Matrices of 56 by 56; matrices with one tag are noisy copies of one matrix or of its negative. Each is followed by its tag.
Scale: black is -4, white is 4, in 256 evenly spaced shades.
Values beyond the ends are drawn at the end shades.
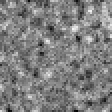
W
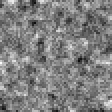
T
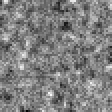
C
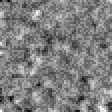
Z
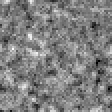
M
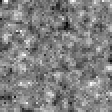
C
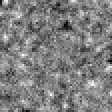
C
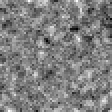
W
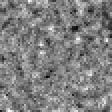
W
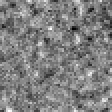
W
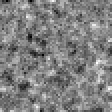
M
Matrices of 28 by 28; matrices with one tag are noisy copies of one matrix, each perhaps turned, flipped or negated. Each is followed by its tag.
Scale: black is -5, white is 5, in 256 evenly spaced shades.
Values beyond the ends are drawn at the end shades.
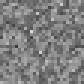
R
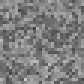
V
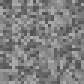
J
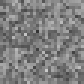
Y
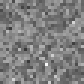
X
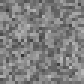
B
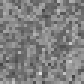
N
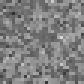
N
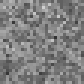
X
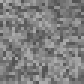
N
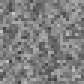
R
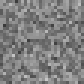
B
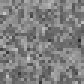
Y
